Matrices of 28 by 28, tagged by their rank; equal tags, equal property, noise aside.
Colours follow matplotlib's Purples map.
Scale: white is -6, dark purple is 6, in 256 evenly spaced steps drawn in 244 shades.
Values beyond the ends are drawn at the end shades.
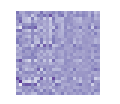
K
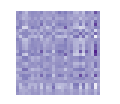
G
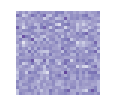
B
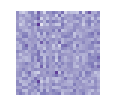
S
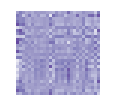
K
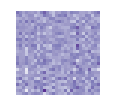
S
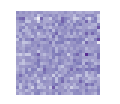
B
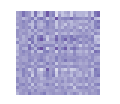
G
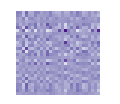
G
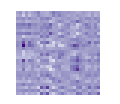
K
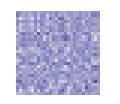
S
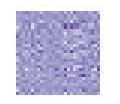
S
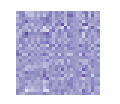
S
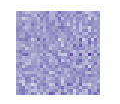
B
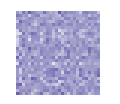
B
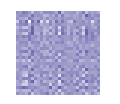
K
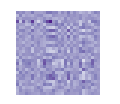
K
